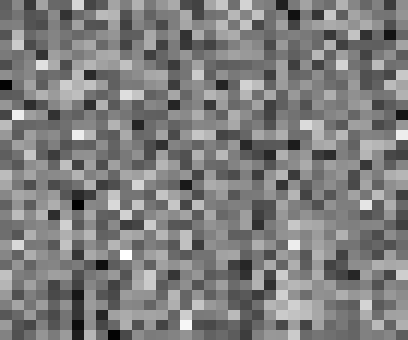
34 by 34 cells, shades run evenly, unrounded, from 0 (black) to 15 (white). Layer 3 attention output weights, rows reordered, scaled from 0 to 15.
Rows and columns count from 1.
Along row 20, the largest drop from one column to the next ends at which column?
26
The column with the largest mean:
24
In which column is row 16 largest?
3
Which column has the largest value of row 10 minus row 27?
21
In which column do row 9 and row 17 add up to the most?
6
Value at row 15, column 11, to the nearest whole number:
8
